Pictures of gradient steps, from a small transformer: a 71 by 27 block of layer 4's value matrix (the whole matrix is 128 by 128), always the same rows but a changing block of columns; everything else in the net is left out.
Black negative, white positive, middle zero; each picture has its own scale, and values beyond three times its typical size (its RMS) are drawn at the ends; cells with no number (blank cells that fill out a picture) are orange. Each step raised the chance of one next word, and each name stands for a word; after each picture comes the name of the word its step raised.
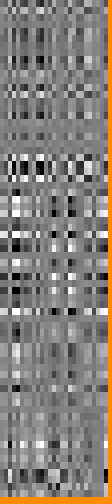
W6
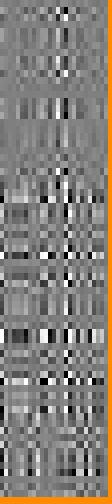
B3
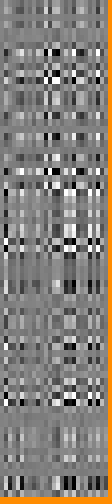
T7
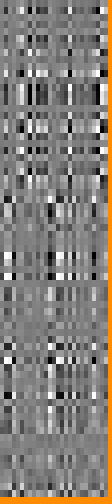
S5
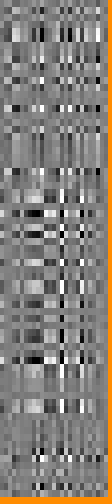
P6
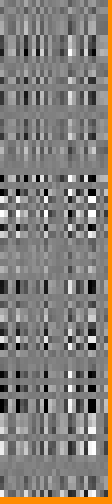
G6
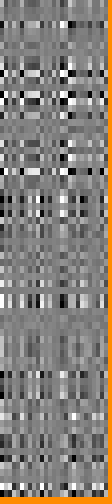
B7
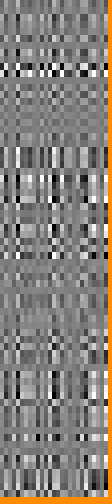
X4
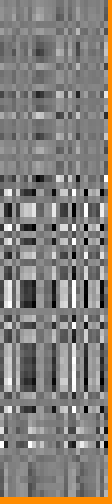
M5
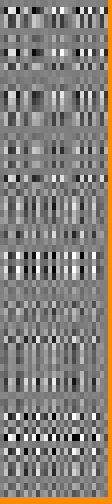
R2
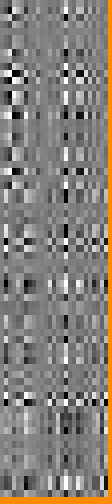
T7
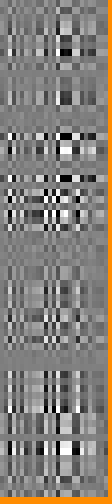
G6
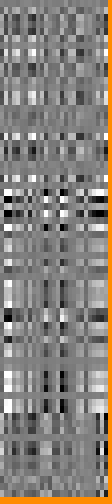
G6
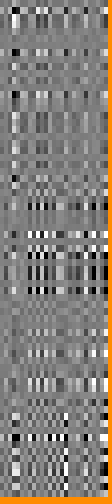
R2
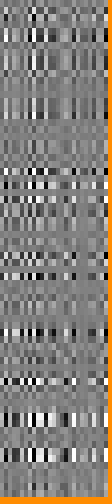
B3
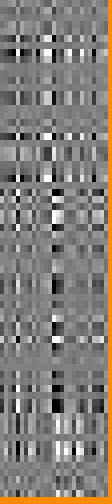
G6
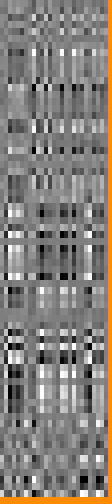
S5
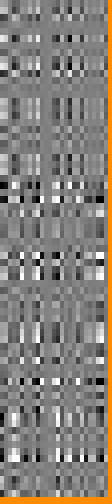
B3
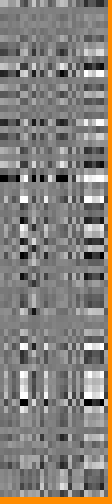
X4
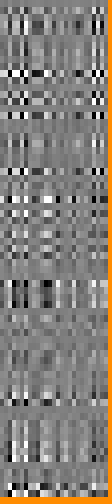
B7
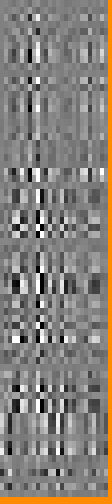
P6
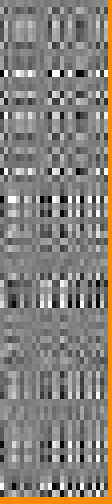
B7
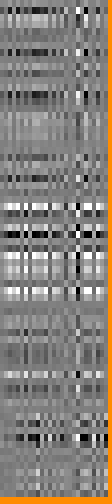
R2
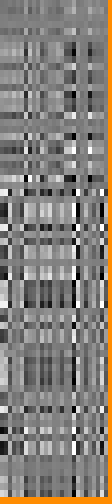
M5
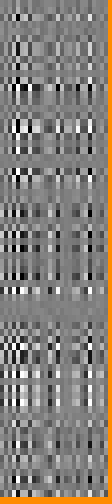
S5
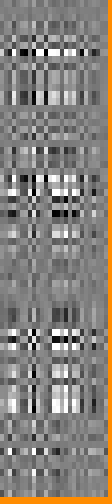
G6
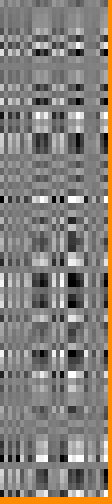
B7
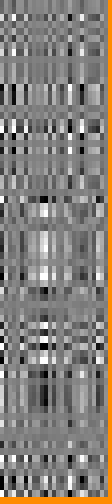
S5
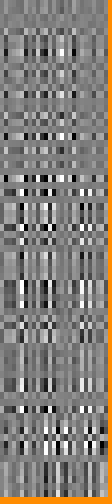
M5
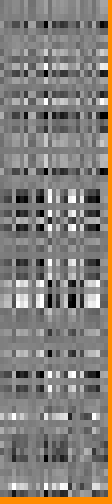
B7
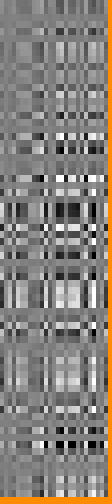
M5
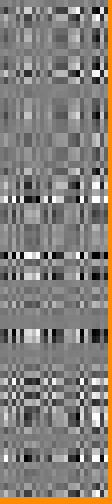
B3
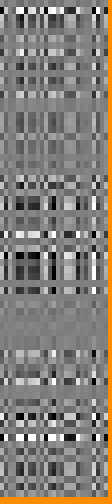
R2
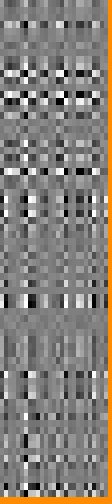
B7
